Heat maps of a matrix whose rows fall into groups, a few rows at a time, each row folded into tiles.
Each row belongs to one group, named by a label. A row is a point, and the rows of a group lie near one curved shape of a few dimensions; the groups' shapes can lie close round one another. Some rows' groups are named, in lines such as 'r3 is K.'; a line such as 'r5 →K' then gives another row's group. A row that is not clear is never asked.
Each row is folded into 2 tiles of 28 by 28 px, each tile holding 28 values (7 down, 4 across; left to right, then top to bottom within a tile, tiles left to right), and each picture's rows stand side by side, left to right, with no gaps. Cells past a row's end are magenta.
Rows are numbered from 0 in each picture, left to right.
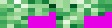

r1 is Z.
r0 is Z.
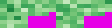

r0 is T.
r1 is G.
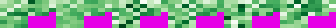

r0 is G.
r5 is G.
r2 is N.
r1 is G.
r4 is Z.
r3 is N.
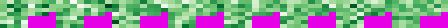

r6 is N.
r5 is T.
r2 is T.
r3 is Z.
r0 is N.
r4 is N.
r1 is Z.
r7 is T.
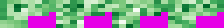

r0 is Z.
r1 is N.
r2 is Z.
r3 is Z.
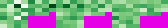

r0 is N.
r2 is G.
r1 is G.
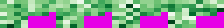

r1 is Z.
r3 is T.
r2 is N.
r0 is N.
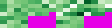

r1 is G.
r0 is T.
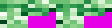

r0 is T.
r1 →T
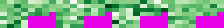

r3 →T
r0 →N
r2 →T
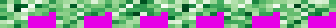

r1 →N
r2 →G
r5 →N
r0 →Z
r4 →G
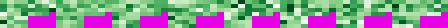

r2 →Z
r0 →T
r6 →N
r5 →T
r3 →G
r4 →G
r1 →T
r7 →Z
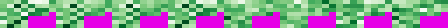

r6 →N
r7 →G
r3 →N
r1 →N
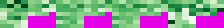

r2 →G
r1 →G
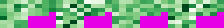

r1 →N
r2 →T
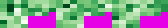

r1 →G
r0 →T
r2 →Z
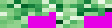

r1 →T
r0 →G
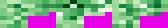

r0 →N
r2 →N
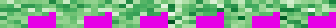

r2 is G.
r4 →T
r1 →G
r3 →T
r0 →G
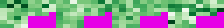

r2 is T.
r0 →G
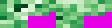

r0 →Z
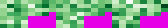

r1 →N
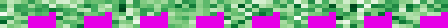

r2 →T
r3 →G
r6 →Z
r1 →G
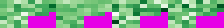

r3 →N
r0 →N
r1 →G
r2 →T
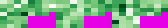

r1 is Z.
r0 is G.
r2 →T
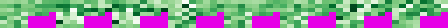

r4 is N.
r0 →N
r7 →G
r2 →T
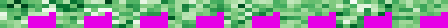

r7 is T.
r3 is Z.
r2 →N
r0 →G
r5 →T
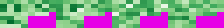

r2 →G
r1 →Z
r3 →T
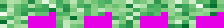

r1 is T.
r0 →T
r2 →N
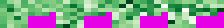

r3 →T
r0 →T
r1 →N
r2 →G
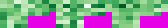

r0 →Z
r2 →G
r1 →N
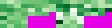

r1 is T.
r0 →G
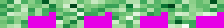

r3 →Z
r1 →N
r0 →Z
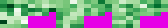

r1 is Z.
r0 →T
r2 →N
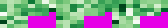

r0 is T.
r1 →Z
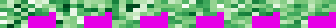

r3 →G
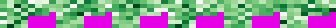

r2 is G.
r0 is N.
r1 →G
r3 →N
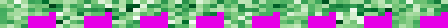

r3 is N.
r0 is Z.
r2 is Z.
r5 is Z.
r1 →T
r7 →Z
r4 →N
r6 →T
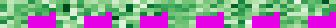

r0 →T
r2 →Z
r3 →G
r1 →T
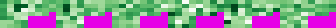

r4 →T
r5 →N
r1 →T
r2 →G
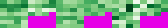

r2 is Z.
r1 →T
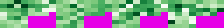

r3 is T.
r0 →G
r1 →N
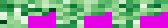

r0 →T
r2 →N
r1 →N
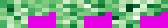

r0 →T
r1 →N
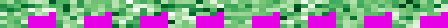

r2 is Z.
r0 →G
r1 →T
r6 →T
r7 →G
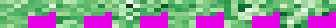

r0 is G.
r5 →Z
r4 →Z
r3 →G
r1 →T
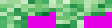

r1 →N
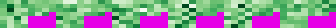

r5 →Z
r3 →N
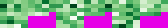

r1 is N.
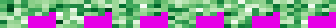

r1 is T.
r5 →N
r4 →Z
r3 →G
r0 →T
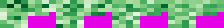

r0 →G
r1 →N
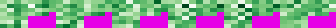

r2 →Z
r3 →N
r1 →N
